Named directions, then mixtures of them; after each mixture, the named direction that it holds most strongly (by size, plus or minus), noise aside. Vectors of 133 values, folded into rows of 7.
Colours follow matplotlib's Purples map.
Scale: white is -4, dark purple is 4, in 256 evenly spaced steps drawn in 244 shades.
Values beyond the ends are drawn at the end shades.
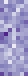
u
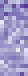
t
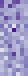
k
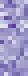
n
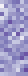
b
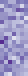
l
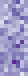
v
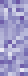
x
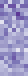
t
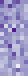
k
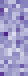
u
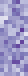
v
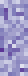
x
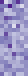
k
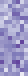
v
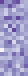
k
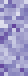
n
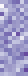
b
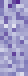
k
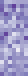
t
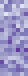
t
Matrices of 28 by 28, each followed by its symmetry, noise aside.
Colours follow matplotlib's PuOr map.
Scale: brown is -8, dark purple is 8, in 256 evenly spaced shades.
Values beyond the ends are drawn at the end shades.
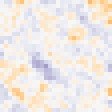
symmetric across the other diagonal.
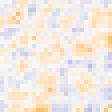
symmetric.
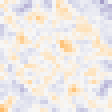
symmetric across the other diagonal.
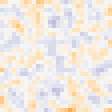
same after a half turn.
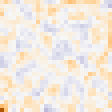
symmetric across the other diagonal.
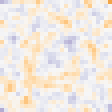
symmetric across the other diagonal.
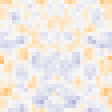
mirrored left to right.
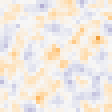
symmetric.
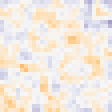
symmetric across the other diagonal.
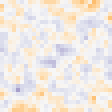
same after a half turn.
